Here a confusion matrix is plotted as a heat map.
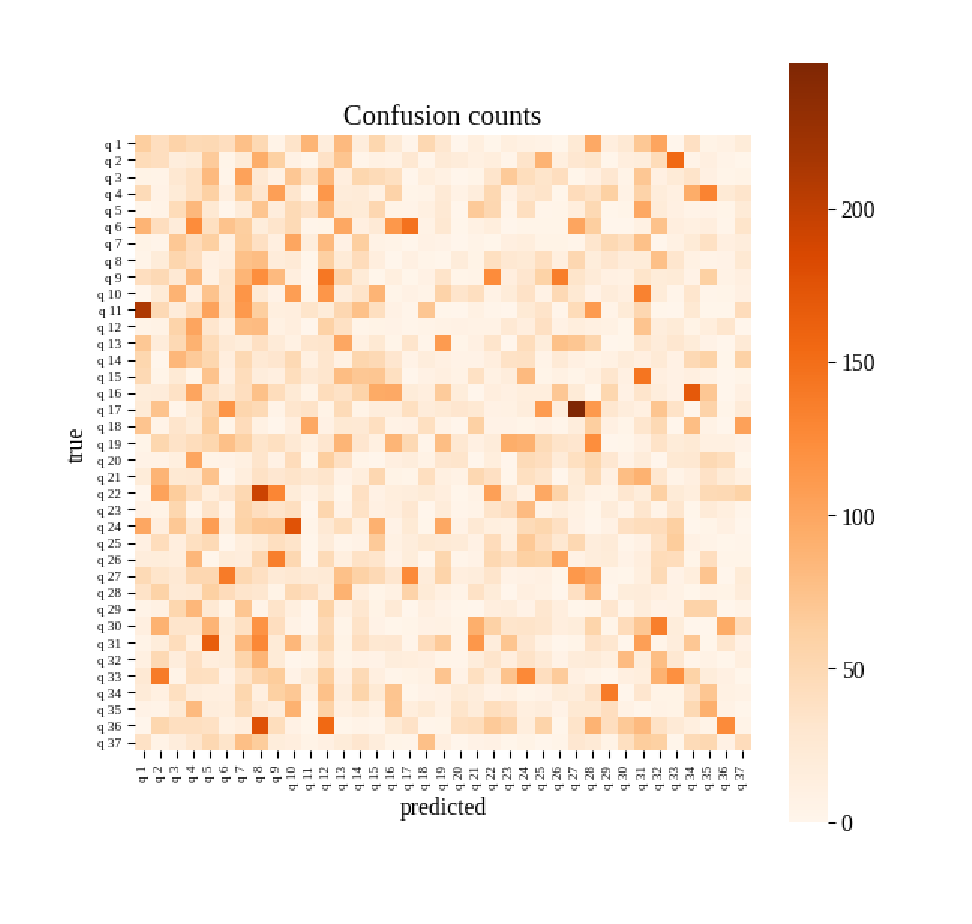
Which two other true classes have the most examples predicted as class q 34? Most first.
q 16, q 4
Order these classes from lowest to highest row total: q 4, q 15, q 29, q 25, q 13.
q 29, q 25, q 15, q 13, q 4
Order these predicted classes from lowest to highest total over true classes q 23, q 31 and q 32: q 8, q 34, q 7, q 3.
q 34, q 3, q 7, q 8
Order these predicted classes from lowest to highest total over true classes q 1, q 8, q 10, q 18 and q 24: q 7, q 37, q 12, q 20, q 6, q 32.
q 20, q 6, q 37, q 12, q 32, q 7
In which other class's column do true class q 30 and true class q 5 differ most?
q 32
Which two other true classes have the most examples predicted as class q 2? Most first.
q 33, q 22
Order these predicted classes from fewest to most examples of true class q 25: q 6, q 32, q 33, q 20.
q 6, q 20, q 32, q 33
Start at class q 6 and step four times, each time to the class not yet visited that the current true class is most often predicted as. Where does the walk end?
q 13
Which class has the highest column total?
q 8
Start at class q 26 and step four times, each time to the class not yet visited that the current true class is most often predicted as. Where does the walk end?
q 35
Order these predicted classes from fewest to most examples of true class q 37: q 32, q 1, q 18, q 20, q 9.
q 20, q 9, q 1, q 32, q 18
